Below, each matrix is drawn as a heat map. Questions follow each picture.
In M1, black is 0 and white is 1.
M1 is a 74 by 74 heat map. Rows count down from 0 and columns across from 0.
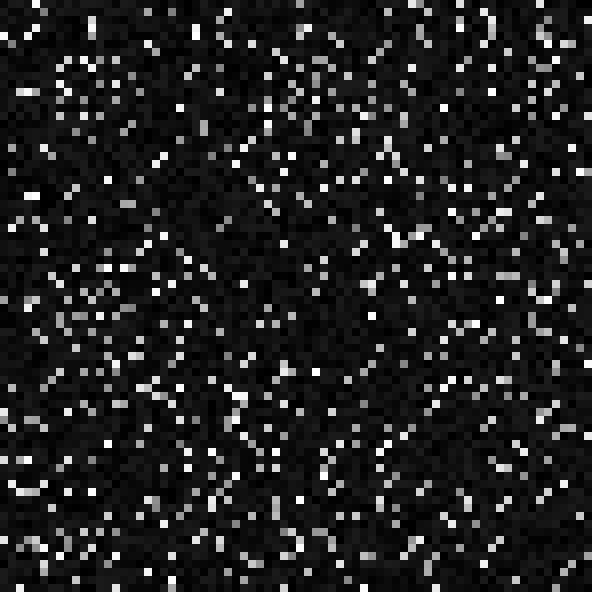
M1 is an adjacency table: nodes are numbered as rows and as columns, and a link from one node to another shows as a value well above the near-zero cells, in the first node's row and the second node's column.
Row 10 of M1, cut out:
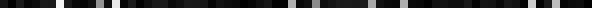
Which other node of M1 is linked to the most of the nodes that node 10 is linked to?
node 14
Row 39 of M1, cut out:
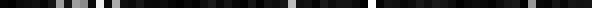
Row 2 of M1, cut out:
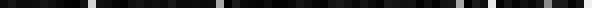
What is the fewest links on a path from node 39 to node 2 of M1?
3
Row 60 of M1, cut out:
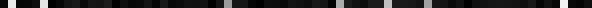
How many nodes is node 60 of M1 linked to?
7
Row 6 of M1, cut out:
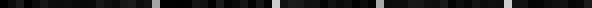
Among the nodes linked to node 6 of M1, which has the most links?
node 34
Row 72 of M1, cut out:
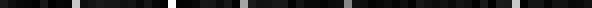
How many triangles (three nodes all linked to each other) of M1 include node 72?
1
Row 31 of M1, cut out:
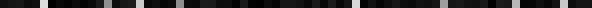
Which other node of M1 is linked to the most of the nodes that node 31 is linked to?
node 42
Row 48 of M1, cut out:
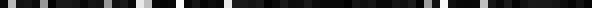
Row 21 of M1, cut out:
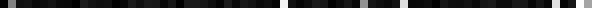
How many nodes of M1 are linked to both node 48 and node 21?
1
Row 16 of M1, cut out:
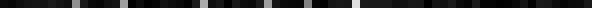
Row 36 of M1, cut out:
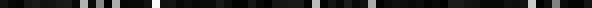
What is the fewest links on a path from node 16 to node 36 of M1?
3
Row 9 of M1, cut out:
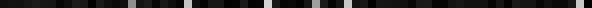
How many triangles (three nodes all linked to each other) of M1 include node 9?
2
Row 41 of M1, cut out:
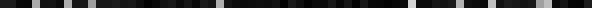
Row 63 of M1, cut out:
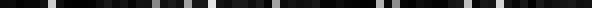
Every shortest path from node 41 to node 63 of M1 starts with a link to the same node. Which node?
node 67
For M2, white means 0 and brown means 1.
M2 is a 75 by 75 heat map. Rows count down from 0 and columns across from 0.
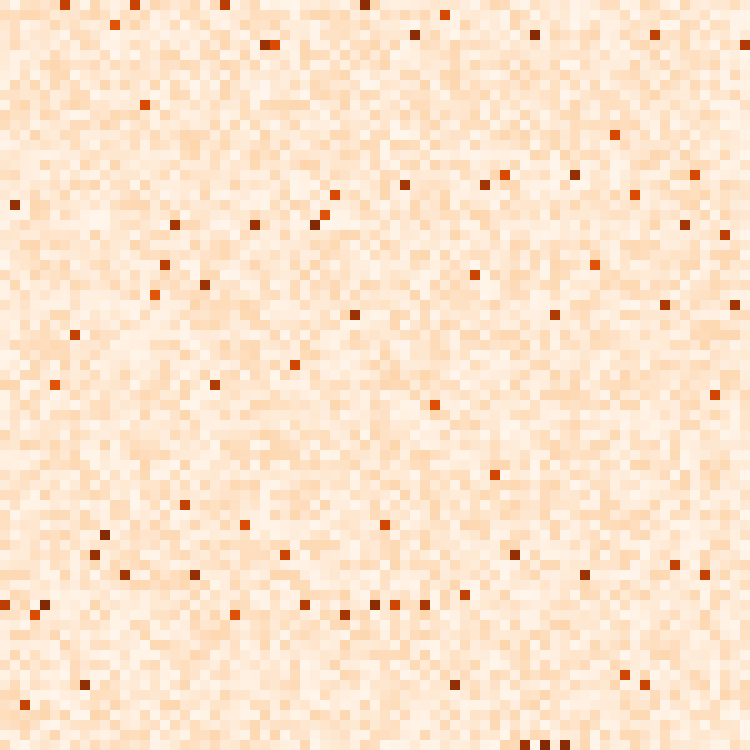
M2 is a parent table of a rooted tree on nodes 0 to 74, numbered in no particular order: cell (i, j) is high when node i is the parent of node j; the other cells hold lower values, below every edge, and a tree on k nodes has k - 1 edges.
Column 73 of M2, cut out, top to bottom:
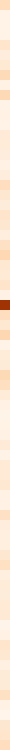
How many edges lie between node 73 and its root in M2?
2
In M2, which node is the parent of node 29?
36
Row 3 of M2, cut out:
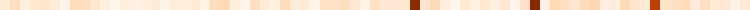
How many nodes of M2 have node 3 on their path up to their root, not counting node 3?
5
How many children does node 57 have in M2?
4
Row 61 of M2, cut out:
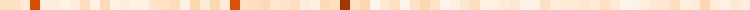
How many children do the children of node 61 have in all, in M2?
4
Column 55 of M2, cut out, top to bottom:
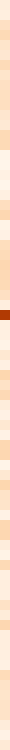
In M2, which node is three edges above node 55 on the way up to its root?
0
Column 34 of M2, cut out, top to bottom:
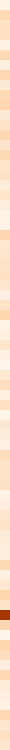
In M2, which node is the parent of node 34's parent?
13
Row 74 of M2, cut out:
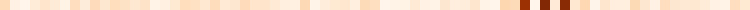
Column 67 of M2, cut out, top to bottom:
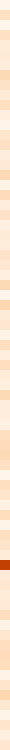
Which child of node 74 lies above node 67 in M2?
56
